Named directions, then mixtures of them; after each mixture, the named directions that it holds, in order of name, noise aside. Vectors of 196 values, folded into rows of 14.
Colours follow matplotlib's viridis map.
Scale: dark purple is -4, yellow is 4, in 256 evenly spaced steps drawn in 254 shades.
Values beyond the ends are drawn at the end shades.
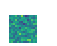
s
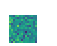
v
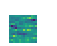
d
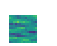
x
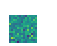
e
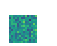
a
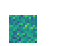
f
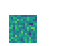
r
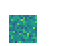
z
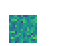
e, s, z.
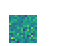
e.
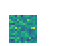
d, r, s.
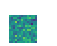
d, f, r.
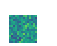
a, f.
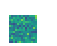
x, z.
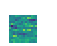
d.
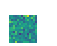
s, z.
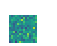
z.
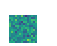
e, s, v.
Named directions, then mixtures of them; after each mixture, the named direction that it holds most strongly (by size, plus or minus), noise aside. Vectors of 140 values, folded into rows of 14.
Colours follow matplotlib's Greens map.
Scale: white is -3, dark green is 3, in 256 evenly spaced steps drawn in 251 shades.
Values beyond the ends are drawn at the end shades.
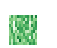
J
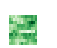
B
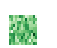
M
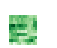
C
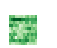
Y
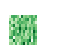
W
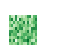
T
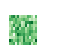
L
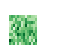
L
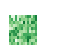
T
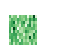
J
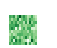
T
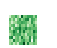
W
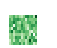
M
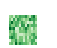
L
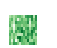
J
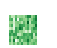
T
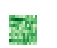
Y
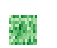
Y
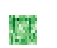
J
